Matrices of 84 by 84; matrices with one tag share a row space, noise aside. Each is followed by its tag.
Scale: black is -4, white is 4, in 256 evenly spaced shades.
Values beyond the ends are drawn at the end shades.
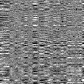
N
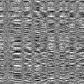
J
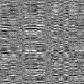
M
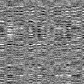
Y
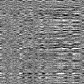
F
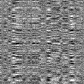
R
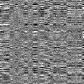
N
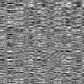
Y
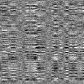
M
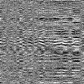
F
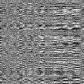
F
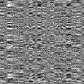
Y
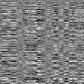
M
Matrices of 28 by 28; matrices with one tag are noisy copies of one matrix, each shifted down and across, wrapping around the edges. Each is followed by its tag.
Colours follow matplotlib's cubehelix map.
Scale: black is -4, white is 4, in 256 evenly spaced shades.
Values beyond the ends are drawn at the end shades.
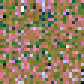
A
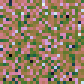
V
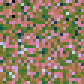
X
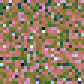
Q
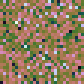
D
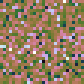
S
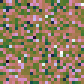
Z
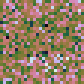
X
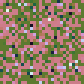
Z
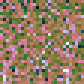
A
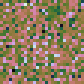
S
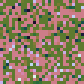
X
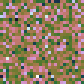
V
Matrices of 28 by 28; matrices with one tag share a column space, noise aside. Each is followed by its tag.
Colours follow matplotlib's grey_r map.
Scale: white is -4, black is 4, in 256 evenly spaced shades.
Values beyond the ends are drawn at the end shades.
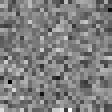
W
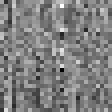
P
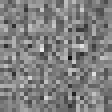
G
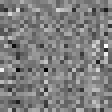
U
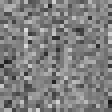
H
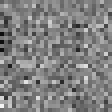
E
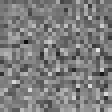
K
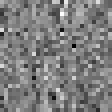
P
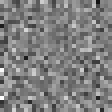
W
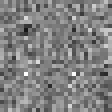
H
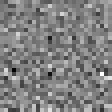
W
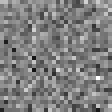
W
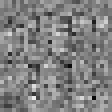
E
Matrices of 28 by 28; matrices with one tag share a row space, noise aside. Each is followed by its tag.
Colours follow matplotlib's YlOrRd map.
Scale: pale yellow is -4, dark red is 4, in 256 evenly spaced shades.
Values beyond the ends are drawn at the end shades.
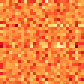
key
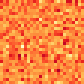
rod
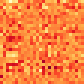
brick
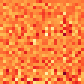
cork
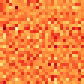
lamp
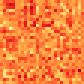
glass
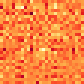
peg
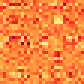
rod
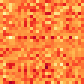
glass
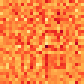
key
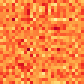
peg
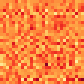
key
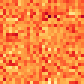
brick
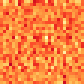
cork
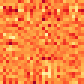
brick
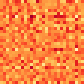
key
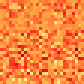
rod
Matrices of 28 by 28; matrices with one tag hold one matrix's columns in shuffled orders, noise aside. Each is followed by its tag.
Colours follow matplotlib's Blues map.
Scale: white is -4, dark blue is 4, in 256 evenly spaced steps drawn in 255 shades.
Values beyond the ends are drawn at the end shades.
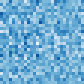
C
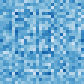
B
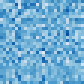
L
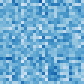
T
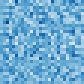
C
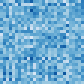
T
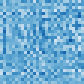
B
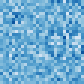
C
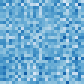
T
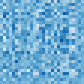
B
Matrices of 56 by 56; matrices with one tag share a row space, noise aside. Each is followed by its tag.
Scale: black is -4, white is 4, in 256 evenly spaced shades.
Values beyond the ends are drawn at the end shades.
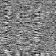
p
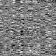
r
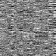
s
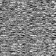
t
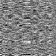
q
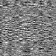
q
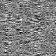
p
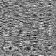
q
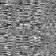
p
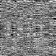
s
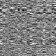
t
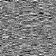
q
